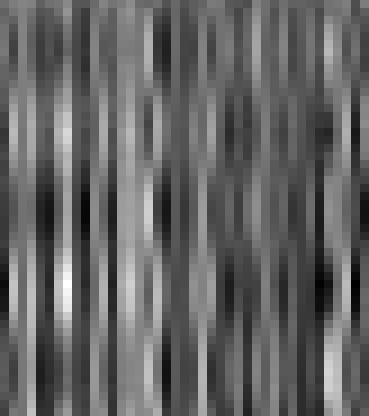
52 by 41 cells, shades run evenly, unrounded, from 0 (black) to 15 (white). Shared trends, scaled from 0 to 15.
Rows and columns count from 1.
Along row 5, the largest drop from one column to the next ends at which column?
18
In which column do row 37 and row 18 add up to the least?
40
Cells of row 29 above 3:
34
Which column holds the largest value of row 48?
37
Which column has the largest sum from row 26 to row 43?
8
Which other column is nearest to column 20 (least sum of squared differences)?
25
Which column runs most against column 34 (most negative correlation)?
23
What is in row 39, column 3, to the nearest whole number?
6
